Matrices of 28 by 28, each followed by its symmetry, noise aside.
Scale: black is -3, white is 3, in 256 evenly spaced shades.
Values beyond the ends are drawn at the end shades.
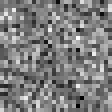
no symmetry.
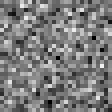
symmetric.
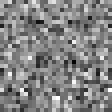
mirrored left to right.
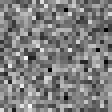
antisymmetric.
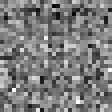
mirrored left to right.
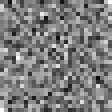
same after a half turn.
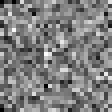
mirrored top to bottom.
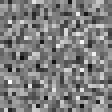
mirrored top to bottom.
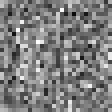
mirrored top to bottom.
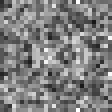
mirrored top to bottom.
